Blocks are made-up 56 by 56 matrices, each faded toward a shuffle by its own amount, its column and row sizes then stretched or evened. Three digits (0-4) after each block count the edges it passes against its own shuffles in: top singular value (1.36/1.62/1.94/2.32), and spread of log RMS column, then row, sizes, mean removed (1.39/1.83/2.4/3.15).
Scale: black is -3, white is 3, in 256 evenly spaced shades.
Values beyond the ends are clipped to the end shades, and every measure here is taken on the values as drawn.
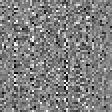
3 3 0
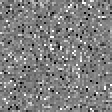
0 0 0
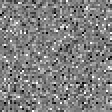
2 1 0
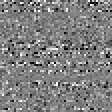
1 0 4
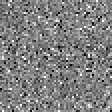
1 0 0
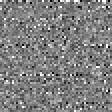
0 0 3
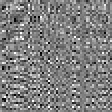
4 3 2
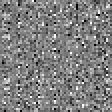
2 3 0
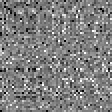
3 0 1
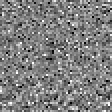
2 0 0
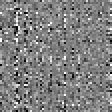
1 4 2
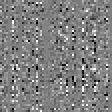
3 4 2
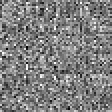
3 2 0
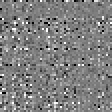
0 3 3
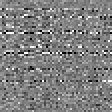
4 0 4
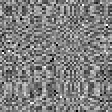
4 0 0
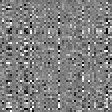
4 4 2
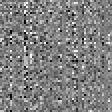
1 4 2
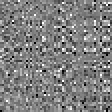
4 3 1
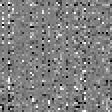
2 4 1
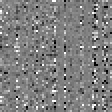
1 4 1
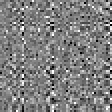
4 3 1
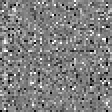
2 2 1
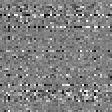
2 1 4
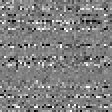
3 0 4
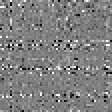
2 2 4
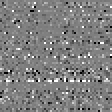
2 1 4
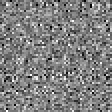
3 0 2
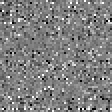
1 0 2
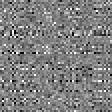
4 1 3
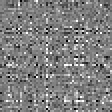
3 2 2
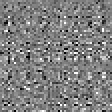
4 2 3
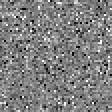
0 0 1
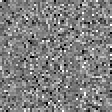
1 2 0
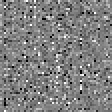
0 2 1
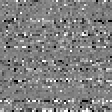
2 0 4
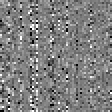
1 4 0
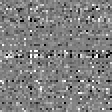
2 2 4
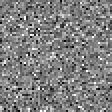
1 0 1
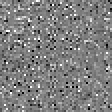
2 2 1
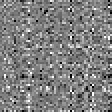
3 3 1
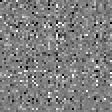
2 2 3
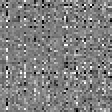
2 4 2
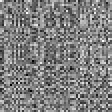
4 0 2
